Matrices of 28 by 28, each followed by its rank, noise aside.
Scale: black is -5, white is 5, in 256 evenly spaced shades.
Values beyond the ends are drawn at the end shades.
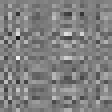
two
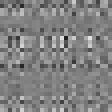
two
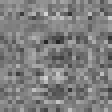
three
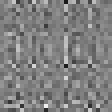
three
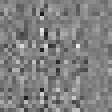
four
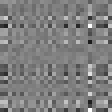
one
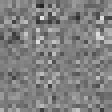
four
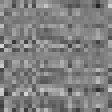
two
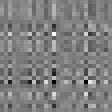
one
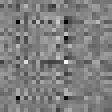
three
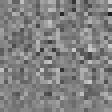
four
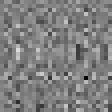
three
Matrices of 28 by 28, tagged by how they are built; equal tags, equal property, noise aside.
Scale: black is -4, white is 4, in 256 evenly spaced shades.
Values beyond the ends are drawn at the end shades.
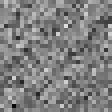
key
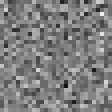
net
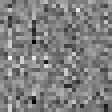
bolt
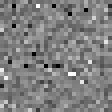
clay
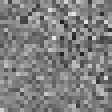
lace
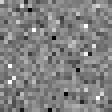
clay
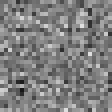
net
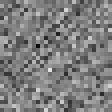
key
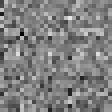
net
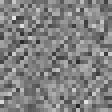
key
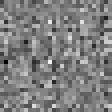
net
